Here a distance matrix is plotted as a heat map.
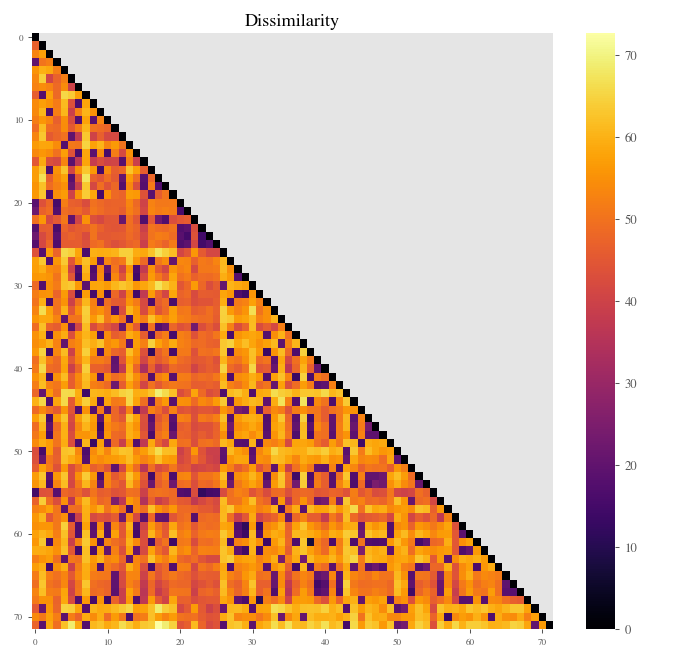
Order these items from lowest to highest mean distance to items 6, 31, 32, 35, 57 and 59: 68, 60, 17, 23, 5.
68, 60, 5, 17, 23
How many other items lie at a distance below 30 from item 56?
9
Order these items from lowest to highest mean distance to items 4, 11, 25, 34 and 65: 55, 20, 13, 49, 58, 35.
13, 55, 20, 35, 58, 49
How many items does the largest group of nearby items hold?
17
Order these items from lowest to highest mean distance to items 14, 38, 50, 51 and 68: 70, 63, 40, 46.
46, 40, 70, 63
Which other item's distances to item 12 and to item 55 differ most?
0
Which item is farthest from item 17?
71
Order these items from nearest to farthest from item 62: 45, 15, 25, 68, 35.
68, 45, 15, 35, 25
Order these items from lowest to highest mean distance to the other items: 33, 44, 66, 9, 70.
9, 66, 44, 33, 70
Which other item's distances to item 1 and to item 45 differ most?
49
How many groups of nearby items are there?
7
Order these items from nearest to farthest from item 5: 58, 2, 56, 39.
58, 56, 2, 39
